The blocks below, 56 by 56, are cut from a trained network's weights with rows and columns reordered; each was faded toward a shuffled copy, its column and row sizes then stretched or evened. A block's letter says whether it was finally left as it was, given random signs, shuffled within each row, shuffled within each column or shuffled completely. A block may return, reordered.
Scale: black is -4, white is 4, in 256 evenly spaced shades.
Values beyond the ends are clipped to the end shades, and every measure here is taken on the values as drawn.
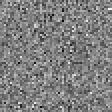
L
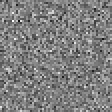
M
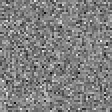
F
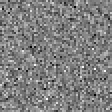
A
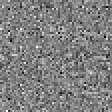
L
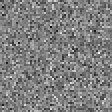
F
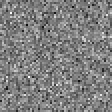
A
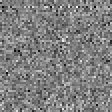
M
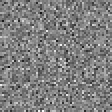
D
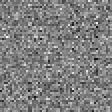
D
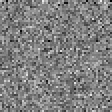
M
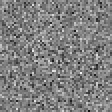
F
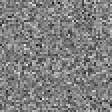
D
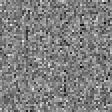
F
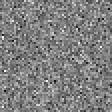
A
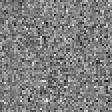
L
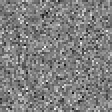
F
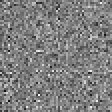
D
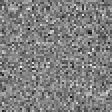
D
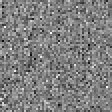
F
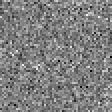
A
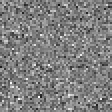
M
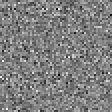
M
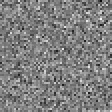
F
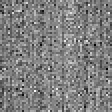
D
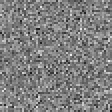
L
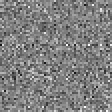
L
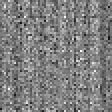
D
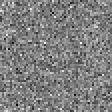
A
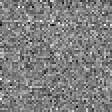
D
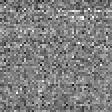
D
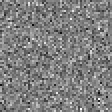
F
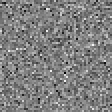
A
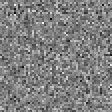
L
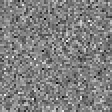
A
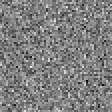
A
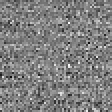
D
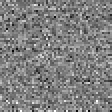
D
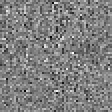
D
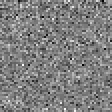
M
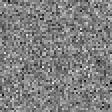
A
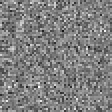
D
